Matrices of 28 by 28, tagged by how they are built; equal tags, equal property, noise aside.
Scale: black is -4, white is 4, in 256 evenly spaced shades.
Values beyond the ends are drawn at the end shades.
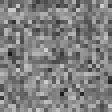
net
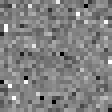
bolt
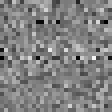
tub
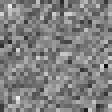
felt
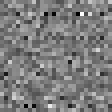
tub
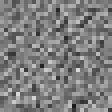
felt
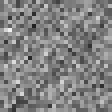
felt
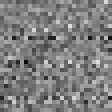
tub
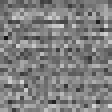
net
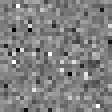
bolt
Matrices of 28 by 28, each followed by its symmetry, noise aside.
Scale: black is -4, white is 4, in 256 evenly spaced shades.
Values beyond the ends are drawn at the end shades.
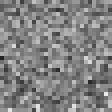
mirrored left to right.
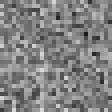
symmetric across the other diagonal.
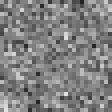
same after a half turn.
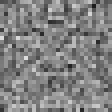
mirrored left to right.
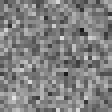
symmetric across the other diagonal.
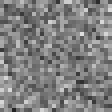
same after a half turn.
